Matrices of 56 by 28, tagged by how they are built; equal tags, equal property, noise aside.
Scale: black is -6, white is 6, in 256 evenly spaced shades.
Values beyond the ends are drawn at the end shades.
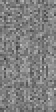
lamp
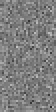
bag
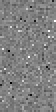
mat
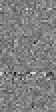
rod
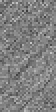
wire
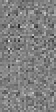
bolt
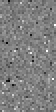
mat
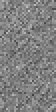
wire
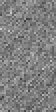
wire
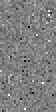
mat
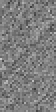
wire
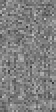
lamp
